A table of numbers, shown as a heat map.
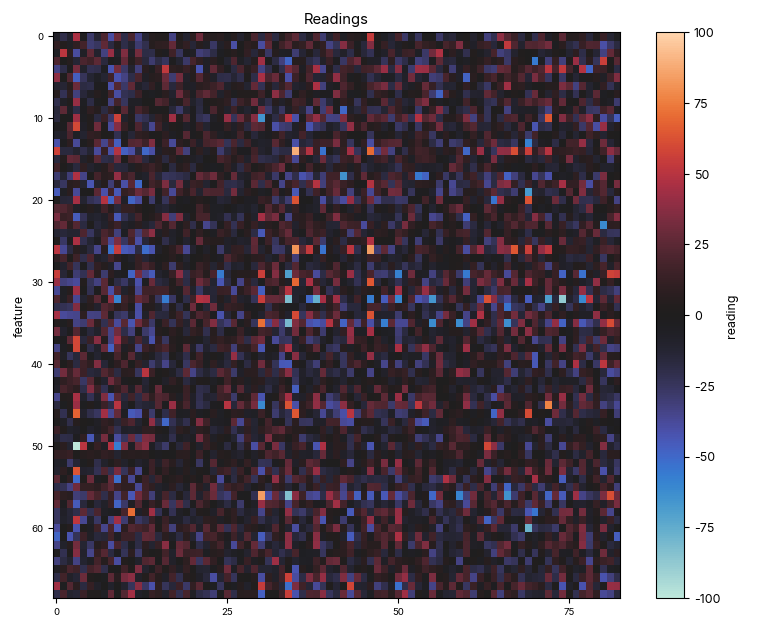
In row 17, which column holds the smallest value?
42
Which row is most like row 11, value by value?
37
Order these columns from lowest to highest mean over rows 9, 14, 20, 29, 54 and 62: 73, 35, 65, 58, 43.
58, 73, 65, 43, 35
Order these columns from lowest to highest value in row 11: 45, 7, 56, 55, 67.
67, 7, 55, 45, 56
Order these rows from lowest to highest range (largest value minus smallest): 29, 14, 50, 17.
17, 29, 14, 50
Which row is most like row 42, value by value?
27
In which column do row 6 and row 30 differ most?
35
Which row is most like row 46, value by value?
20
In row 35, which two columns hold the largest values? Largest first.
30, 81
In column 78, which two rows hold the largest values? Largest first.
32, 10
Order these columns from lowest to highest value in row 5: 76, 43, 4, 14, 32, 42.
4, 76, 43, 14, 42, 32
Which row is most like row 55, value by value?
33
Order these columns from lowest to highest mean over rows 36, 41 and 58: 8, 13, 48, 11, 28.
8, 28, 48, 13, 11
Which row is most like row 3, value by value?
40
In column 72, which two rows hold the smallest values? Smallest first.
32, 56
